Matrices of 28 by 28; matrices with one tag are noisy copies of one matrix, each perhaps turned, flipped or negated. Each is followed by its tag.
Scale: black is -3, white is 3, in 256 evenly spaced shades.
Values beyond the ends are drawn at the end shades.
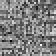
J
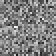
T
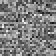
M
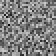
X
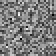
X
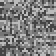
J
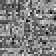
J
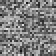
M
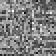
J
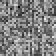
M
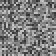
X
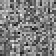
J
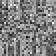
J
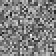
T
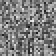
M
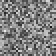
T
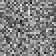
T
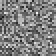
X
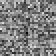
M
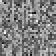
M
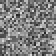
T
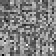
J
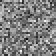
T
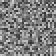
X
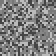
T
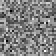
T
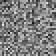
X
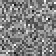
X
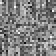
J
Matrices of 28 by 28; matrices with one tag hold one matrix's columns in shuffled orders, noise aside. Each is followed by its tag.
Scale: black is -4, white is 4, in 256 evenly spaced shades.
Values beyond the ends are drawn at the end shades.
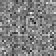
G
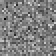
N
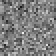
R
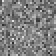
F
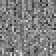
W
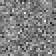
G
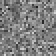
R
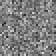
G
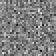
G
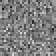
R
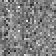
F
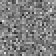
G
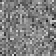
F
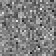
F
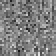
W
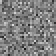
G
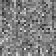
W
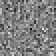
R
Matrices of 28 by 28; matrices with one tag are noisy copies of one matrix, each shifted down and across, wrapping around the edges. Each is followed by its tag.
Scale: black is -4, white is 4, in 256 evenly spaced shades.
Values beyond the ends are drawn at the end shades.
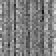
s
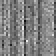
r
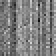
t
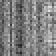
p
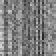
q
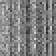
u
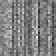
r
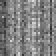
p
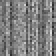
r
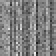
r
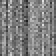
t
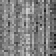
p
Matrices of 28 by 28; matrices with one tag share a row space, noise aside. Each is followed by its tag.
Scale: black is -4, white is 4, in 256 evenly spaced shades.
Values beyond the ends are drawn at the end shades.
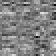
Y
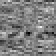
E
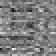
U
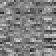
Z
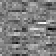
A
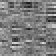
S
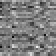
U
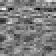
Z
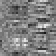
A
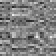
U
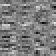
Y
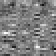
Y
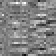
A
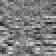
Z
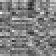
U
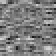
Z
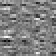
Y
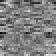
Z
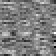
Y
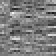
S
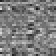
U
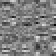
Y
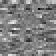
E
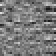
Z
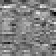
Y
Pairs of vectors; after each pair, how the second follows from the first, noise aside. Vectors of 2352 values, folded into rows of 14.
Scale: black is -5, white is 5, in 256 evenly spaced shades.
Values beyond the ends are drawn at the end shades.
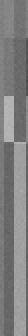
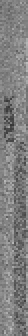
negated, partly zeroed.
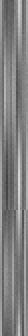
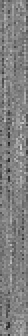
reversed, negated, partly zeroed.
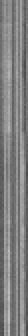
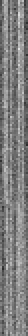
reversed.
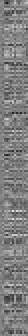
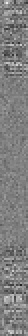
negated, partly zeroed.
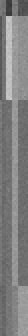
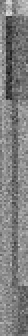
negated.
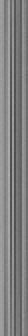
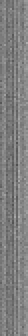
reversed, shrunk.
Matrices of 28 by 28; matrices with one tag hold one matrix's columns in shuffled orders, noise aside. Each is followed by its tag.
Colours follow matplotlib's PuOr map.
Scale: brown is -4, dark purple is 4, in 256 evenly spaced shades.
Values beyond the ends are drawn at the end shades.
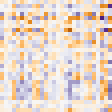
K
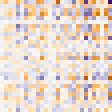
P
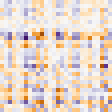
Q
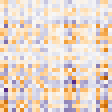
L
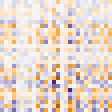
L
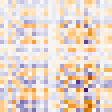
L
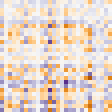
L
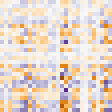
L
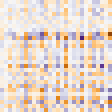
Q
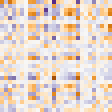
P
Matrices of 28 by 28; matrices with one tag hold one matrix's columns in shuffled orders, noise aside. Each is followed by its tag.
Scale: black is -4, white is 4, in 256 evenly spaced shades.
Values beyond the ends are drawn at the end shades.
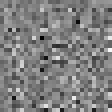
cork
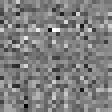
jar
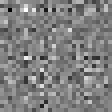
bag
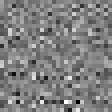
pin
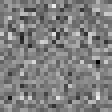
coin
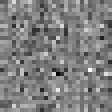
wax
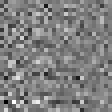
pin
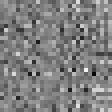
wax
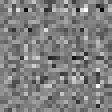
bag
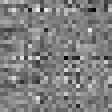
bag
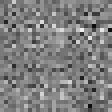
jar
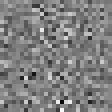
pin
